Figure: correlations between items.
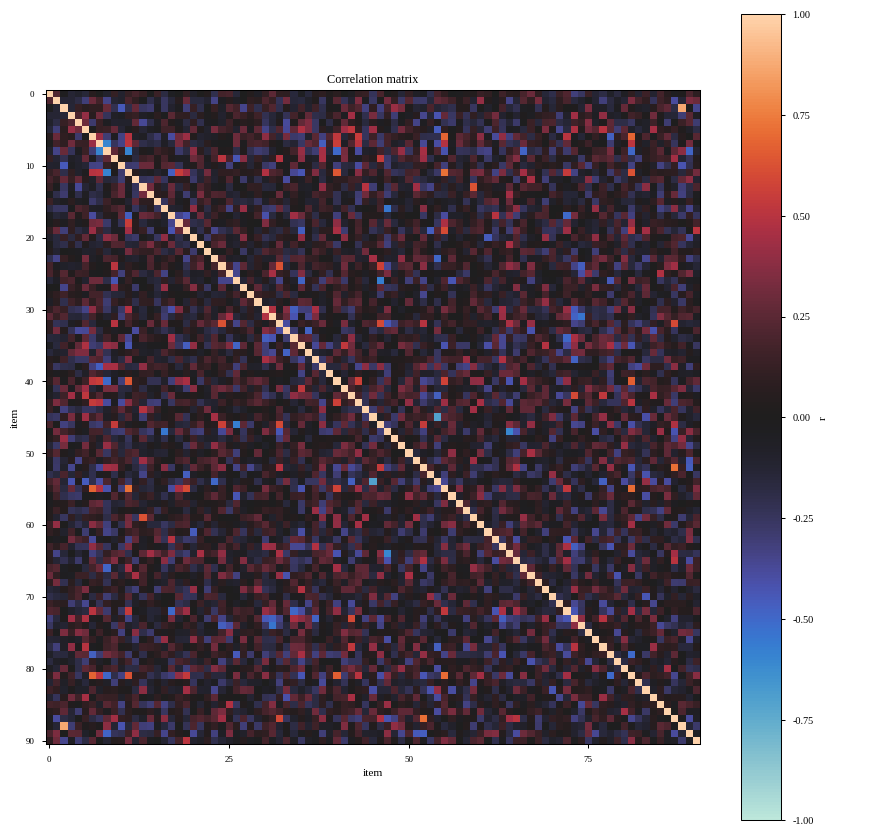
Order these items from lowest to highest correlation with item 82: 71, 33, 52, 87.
87, 52, 71, 33
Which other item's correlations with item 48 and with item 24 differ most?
32
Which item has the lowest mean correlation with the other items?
54
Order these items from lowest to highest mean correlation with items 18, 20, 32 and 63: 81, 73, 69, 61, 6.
73, 61, 69, 81, 6
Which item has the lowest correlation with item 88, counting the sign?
10
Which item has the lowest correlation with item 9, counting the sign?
26
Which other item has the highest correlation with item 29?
69
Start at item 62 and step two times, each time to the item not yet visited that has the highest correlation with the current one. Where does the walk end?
34
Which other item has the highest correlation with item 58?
37
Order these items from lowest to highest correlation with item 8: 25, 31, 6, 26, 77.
6, 26, 31, 25, 77
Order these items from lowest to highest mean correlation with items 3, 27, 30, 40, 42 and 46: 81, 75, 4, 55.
4, 75, 81, 55
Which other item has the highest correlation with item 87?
52
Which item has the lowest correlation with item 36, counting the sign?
33
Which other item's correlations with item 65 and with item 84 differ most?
42
